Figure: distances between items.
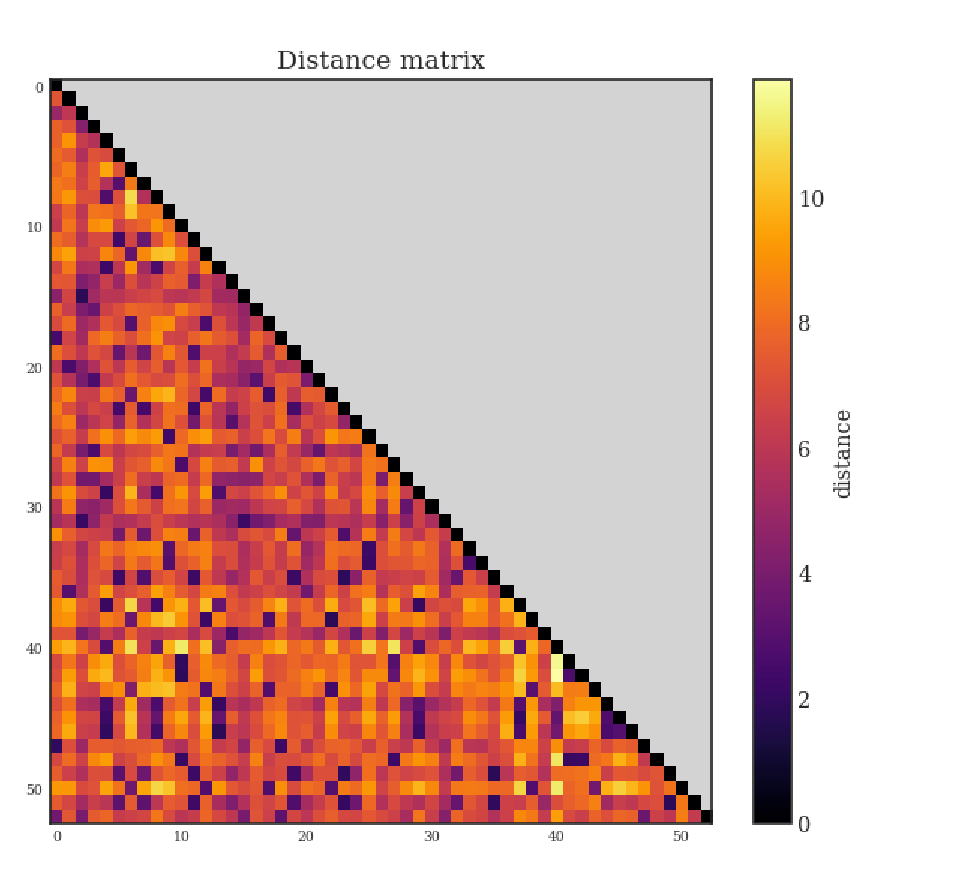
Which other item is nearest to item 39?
14
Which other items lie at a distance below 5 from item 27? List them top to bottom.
10, 41, 42, 48
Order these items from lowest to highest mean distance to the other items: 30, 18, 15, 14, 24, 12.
15, 14, 24, 30, 18, 12
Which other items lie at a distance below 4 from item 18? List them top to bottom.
0, 47, 52
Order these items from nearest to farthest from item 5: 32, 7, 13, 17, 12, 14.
7, 32, 14, 13, 17, 12
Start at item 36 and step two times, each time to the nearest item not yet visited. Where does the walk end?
20
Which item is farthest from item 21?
42
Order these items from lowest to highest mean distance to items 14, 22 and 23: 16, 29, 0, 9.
16, 29, 0, 9
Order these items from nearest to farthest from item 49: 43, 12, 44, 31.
31, 44, 12, 43
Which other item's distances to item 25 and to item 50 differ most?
9
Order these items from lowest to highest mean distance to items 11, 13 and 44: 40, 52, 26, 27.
40, 26, 52, 27
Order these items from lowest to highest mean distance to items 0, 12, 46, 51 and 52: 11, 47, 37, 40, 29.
47, 11, 29, 37, 40
